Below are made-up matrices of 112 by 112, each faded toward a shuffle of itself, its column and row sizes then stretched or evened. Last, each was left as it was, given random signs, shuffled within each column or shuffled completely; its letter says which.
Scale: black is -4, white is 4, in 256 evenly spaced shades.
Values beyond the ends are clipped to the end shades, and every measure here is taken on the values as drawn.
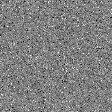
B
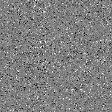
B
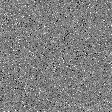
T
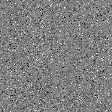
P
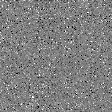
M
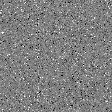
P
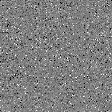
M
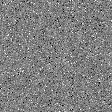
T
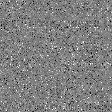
M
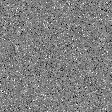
T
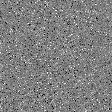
P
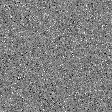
T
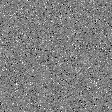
T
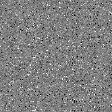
B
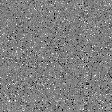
M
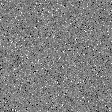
T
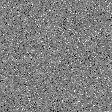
T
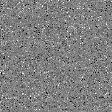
M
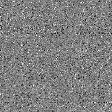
M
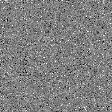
M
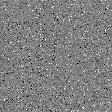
P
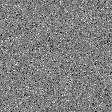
T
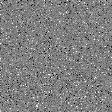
M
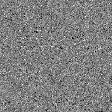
M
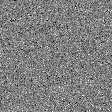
T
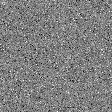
T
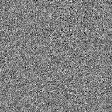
M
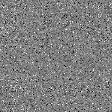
B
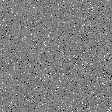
P
